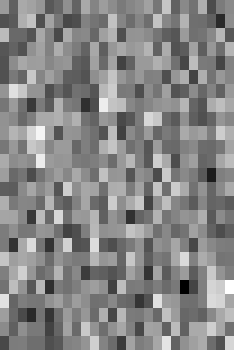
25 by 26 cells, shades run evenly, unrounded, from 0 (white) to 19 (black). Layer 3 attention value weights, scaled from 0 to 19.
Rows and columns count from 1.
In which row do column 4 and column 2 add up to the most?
23
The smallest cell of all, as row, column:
21, 26
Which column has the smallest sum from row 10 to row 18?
5
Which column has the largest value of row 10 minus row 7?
12
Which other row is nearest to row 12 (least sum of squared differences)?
11
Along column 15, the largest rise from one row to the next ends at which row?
16
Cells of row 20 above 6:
23
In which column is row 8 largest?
10
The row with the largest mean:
2
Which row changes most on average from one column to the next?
18
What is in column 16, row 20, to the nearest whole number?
9
